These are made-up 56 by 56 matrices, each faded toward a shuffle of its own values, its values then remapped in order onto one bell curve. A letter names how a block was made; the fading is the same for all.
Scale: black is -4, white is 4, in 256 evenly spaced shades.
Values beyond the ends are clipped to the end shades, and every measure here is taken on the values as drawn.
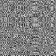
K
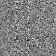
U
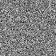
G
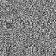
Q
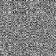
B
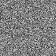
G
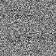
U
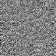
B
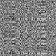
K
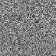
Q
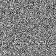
G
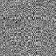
K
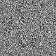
U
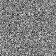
G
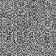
B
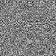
B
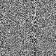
U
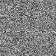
G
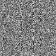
U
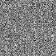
U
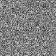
Q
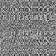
K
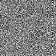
U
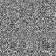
B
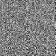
Q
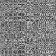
K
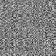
B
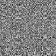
B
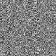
Q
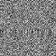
B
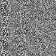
U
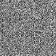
U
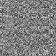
B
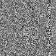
U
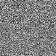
G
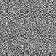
B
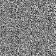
U
